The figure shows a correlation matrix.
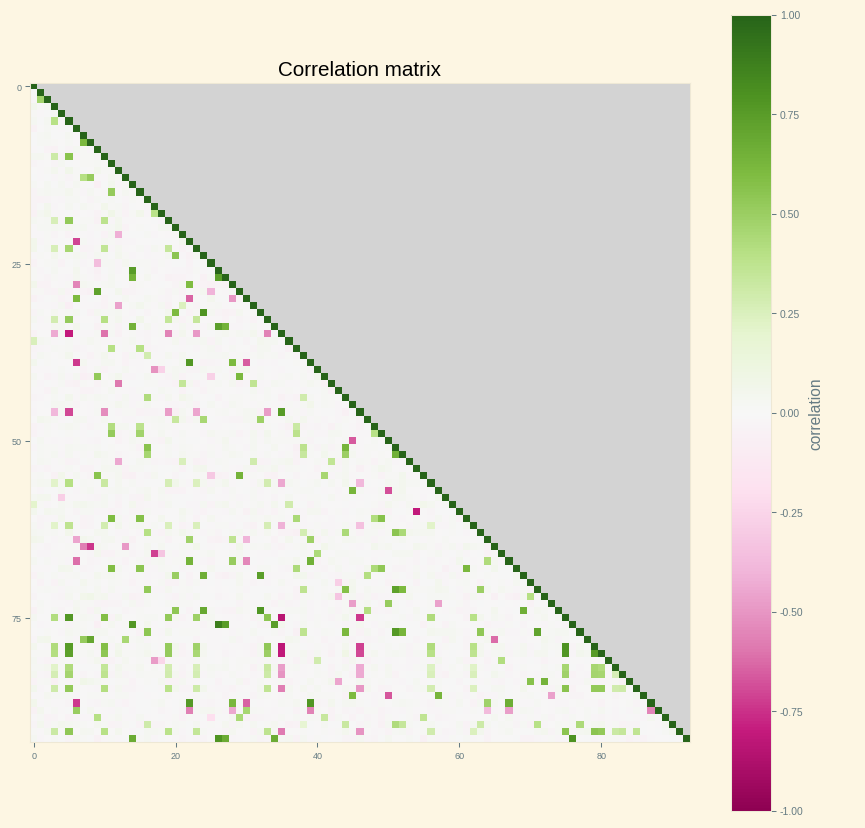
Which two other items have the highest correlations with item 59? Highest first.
36, 0
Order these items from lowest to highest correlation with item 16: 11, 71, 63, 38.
11, 38, 63, 71
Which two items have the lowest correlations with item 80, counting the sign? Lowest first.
35, 46
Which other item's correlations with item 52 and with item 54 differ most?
60
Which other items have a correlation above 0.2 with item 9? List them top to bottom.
29, 41, 55, 89
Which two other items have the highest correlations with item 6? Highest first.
30, 88
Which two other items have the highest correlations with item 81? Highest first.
66, 40
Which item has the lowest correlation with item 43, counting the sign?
84
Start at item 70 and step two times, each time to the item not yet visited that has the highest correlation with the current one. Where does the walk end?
72
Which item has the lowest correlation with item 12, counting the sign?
42
